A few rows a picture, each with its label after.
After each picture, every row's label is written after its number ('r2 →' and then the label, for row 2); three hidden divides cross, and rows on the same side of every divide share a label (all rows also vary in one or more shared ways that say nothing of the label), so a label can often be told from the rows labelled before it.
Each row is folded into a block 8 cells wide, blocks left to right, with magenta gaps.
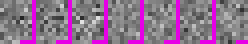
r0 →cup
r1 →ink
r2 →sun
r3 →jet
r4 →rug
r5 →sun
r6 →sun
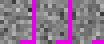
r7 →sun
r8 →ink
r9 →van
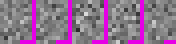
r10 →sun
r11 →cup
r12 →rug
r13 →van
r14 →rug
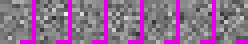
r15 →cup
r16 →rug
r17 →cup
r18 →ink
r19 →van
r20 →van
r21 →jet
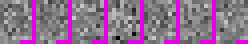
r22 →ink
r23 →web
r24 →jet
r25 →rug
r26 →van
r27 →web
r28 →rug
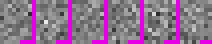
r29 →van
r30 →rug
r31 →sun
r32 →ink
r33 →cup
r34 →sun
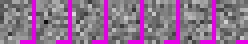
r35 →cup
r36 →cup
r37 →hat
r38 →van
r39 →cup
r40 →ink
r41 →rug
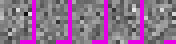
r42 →rug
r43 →hat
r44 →rug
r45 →ink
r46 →rug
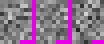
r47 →cup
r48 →ink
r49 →rug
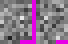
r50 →hat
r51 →ink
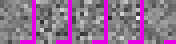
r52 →ink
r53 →ink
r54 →sun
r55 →ink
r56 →sun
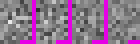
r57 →hat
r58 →sun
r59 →ink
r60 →van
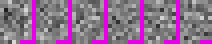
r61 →web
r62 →web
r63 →hat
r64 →web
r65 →web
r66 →ink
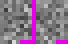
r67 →ink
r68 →van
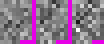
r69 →van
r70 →web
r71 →van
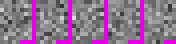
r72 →web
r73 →jet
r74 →hat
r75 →cup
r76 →jet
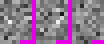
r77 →sun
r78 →sun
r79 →rug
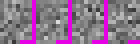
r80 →cup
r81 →cup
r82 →van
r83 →hat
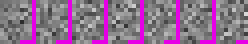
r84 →web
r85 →web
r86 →jet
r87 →ink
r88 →van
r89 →rug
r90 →rug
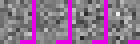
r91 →jet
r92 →web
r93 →web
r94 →ink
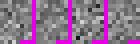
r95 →hat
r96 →jet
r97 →sun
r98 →hat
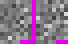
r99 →cup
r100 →rug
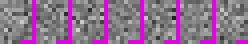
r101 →sun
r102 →van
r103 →web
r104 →sun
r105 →jet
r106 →jet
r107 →sun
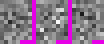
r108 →cup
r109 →cup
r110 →jet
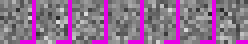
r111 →web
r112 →cup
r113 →hat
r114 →van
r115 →web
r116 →van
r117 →hat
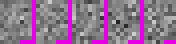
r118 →hat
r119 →web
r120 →hat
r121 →van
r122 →sun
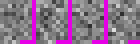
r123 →van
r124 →van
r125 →van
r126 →van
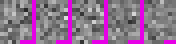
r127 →van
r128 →ink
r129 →rug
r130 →web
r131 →rug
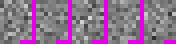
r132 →ink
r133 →hat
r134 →web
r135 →ink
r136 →rug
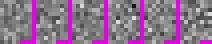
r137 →web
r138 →sun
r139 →van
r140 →jet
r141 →van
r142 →sun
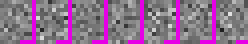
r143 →ink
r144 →hat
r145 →ink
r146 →cup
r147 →web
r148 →rug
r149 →rug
